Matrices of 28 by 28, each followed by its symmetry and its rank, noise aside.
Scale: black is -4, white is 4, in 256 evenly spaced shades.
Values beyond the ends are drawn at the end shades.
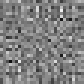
antisymmetric, rank four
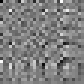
symmetric, rank three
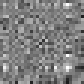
symmetric, rank four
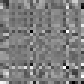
no symmetry, rank three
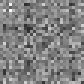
symmetric, rank four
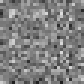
no symmetry, rank four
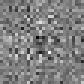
no symmetry, rank four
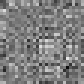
symmetric, rank three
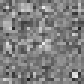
symmetric, rank four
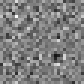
symmetric, rank four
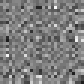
symmetric, rank three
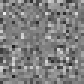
antisymmetric, rank four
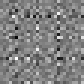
no symmetry, rank three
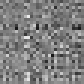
antisymmetric, rank four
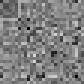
symmetric, rank five
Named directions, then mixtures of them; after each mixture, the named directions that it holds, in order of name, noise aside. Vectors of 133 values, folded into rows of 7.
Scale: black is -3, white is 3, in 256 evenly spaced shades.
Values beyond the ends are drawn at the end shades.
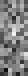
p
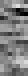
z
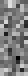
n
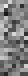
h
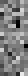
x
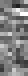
z.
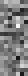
n, x, z.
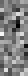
p, x.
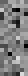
x, z.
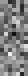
n, p, x.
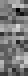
p, z.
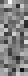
n.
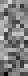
h.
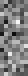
h, n, x.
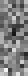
p.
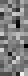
x.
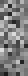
h, p, x.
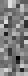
n.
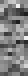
h, z.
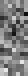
p, z.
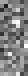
h, x.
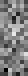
p.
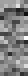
h, z.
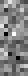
h, n, p.
